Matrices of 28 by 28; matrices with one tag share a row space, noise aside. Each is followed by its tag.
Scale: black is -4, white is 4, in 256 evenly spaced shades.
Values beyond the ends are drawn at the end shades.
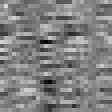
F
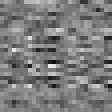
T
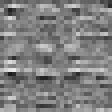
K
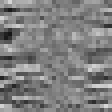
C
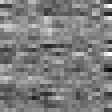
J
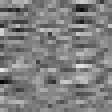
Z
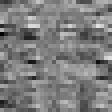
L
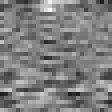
F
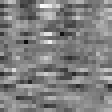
F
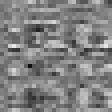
T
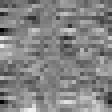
L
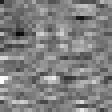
Z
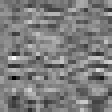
T
